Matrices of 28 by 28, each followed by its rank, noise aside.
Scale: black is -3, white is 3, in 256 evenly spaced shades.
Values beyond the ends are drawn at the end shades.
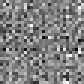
six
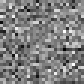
six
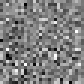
five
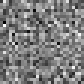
eight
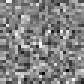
eight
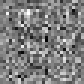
six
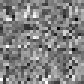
six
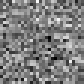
eight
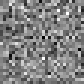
seven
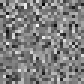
six
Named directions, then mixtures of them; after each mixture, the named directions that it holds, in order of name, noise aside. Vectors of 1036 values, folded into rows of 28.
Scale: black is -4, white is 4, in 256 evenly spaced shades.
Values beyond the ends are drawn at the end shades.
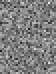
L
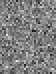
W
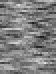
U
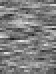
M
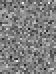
L, W.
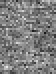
U, W.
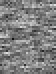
M, W.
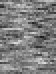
U.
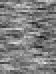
U.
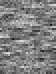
M, W.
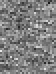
L, U.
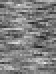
U.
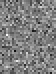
W.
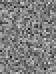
L.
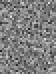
L.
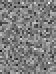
L.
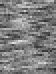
M, U.
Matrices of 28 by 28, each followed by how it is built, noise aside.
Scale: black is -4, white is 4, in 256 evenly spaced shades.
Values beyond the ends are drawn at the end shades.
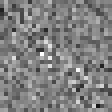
banded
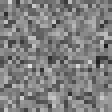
repeating columns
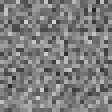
repeating columns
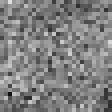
smooth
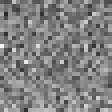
repeating columns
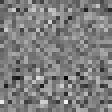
uneven rows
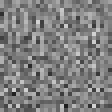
low rank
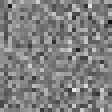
low rank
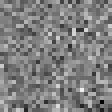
noise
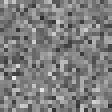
noise
